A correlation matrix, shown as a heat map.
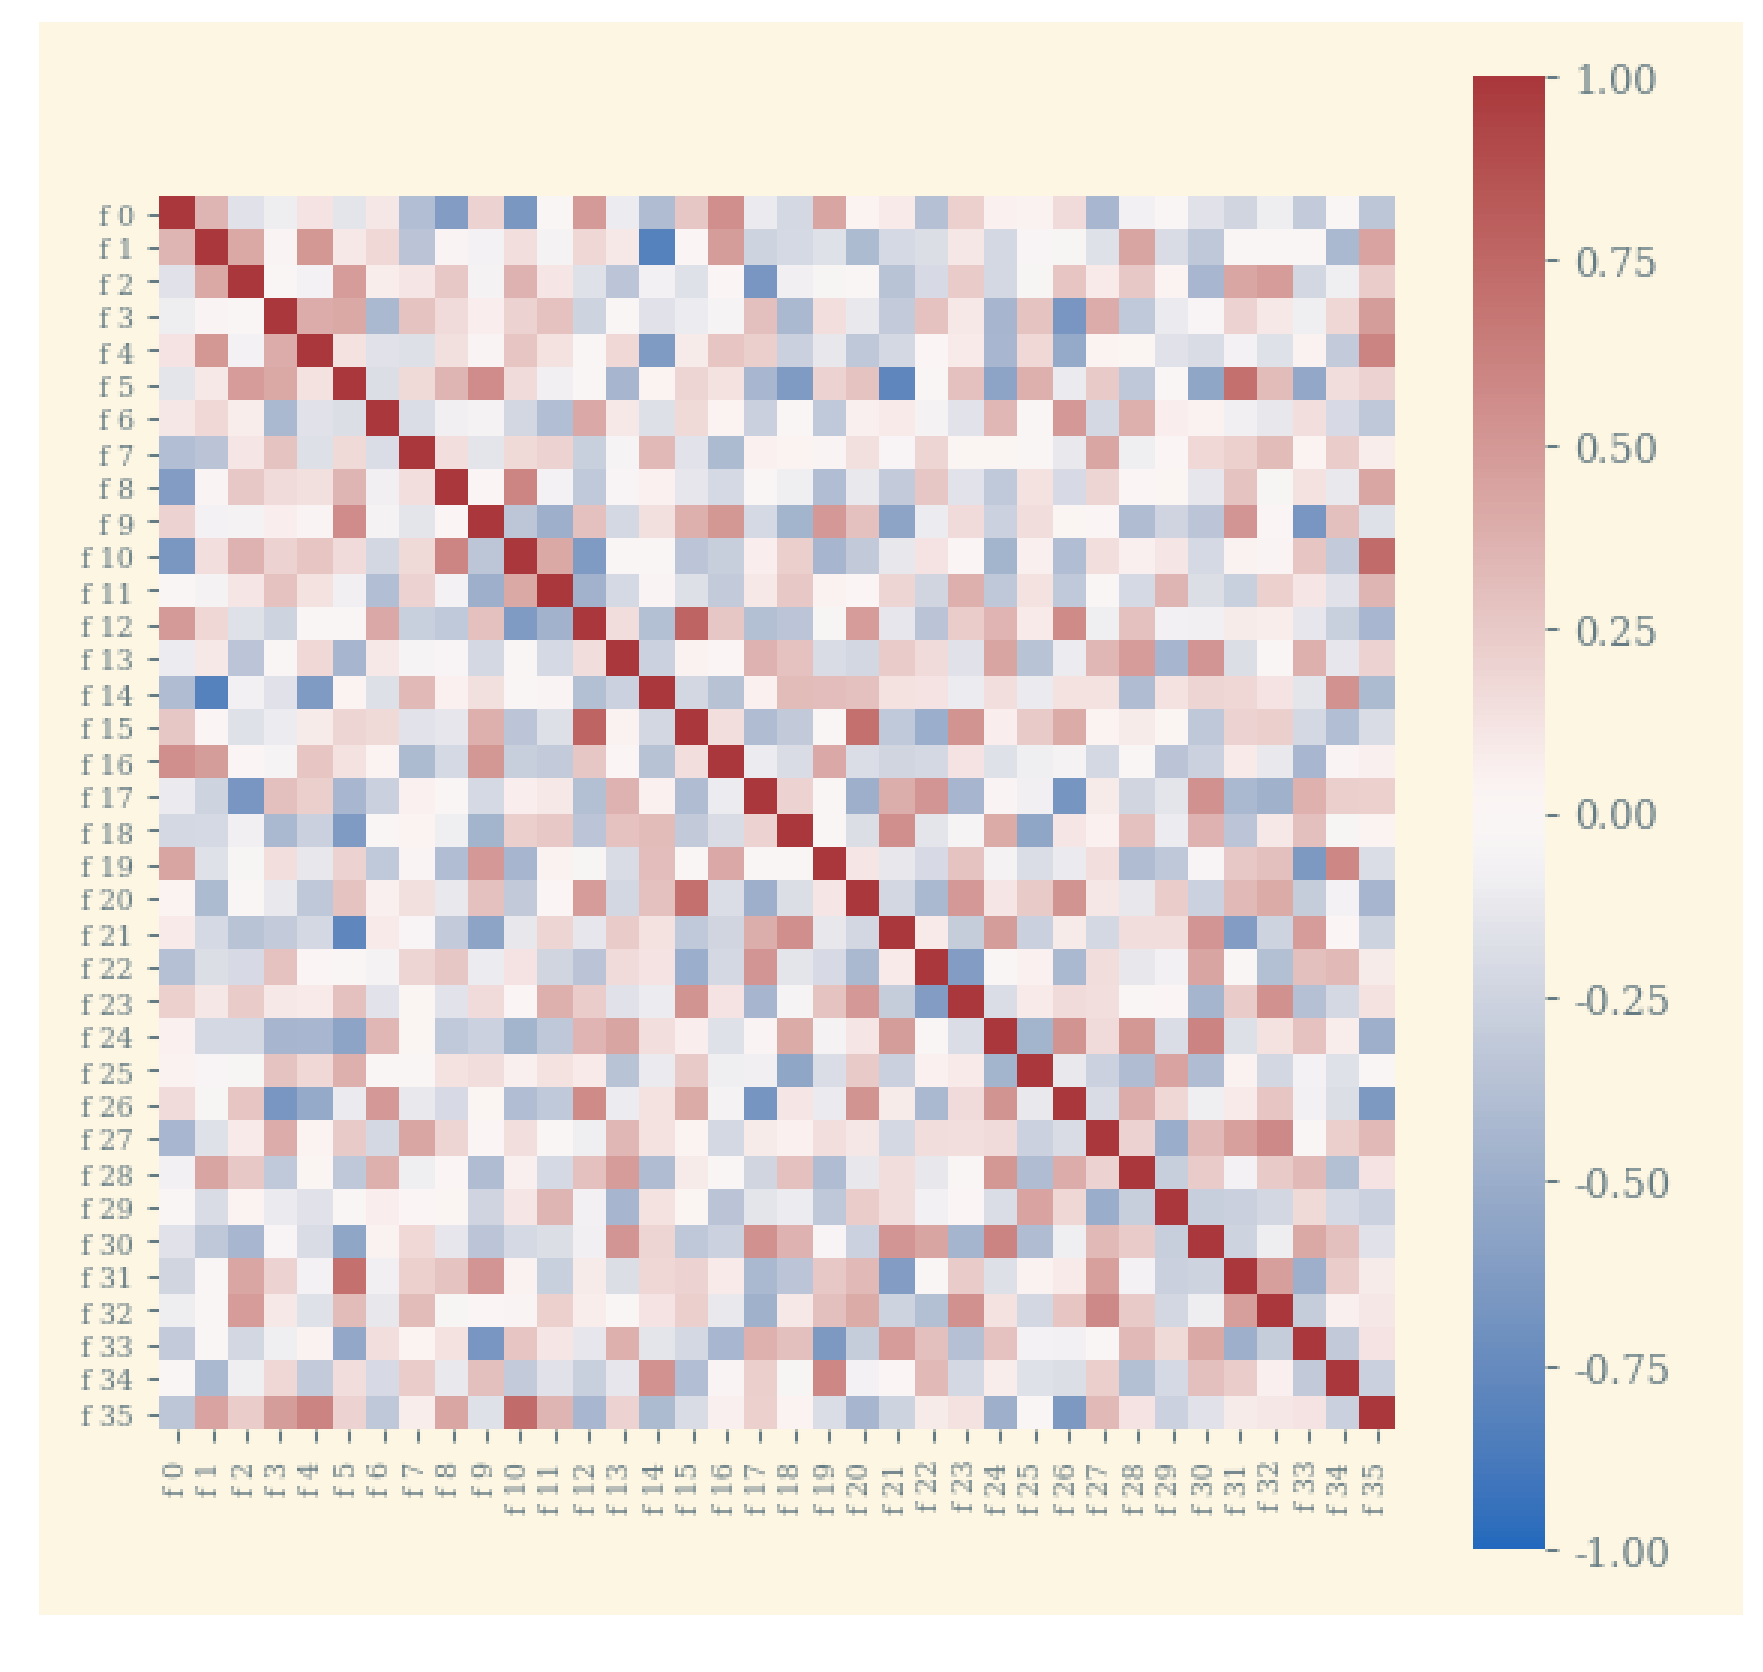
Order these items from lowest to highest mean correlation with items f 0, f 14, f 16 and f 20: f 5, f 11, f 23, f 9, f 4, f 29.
f 4, f 11, f 29, f 5, f 23, f 9
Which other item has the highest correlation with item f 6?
f 26
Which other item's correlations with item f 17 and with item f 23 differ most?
f 22
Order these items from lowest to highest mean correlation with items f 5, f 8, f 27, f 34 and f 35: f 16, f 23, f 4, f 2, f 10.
f 16, f 23, f 4, f 2, f 10
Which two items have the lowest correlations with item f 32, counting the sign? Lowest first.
f 17, f 22
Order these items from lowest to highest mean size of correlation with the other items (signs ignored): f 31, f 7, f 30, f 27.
f 7, f 27, f 31, f 30
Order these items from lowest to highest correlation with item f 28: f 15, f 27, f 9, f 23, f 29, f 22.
f 9, f 29, f 22, f 23, f 15, f 27
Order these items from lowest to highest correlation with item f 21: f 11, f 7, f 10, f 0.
f 10, f 7, f 0, f 11
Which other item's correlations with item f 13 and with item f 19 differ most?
f 33
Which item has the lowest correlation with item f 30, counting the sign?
f 5
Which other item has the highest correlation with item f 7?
f 27
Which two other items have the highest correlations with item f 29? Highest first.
f 25, f 11
